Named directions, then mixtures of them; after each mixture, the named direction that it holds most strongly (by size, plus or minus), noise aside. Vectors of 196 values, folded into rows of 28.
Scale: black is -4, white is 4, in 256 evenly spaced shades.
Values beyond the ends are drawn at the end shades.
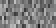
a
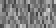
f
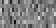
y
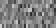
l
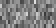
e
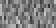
a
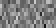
e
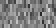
f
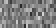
l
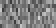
f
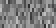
f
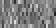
y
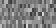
l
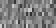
l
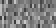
a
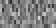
y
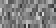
l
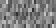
e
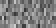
a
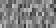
l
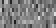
y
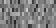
y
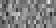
e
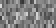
e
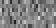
y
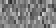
f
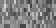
f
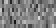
y
